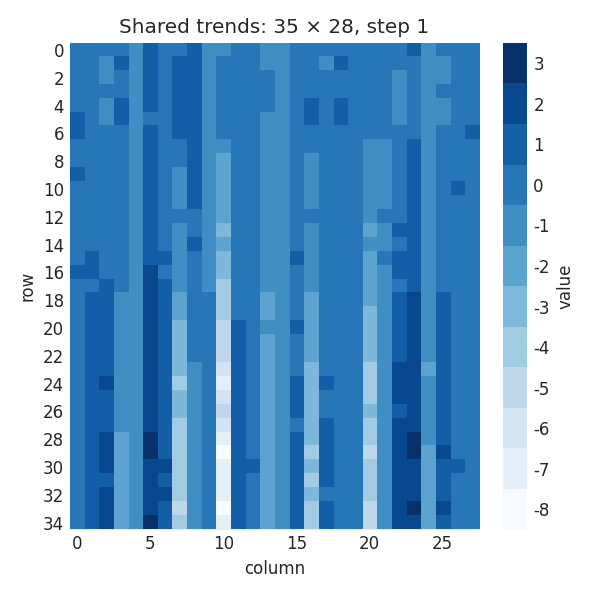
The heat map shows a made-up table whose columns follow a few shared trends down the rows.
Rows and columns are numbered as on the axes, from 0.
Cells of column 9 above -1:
17
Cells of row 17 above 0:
4
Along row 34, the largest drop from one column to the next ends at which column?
10
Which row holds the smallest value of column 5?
5
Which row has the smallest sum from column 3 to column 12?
33
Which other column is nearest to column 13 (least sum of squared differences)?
24
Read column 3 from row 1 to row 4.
1 0 0 1
